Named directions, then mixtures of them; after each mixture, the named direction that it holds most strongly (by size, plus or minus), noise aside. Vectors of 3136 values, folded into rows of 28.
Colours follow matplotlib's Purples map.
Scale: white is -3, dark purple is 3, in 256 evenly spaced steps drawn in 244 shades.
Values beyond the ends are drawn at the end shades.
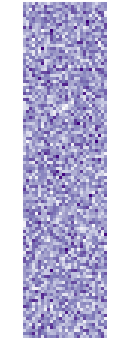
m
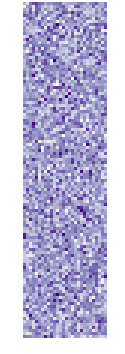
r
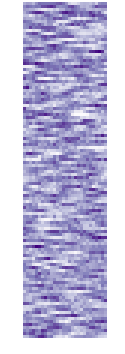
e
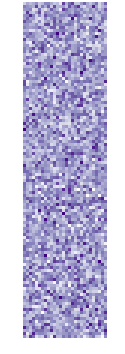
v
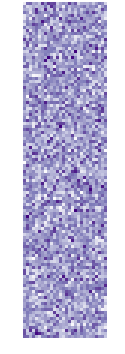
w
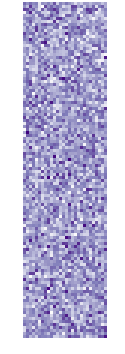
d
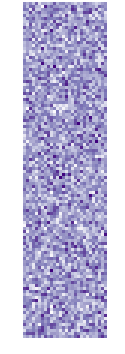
m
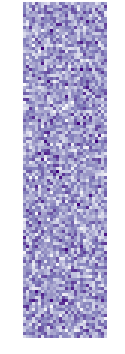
m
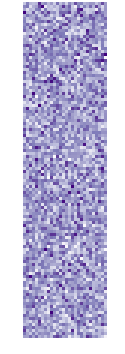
d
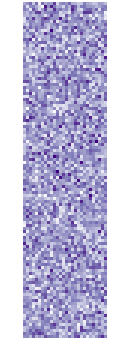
m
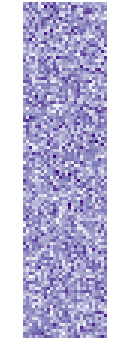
d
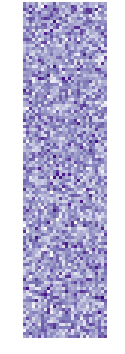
d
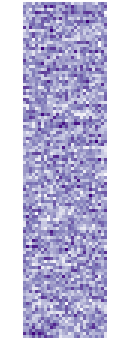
m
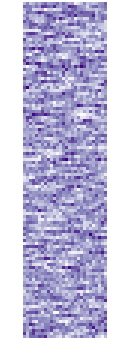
e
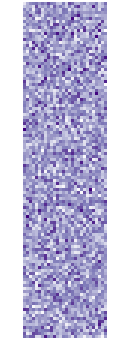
v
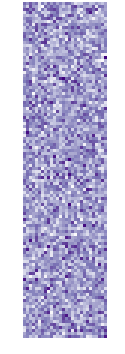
d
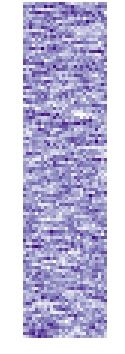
e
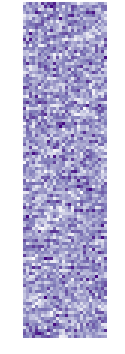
w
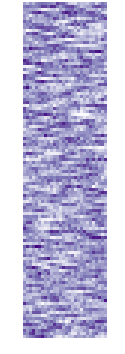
e
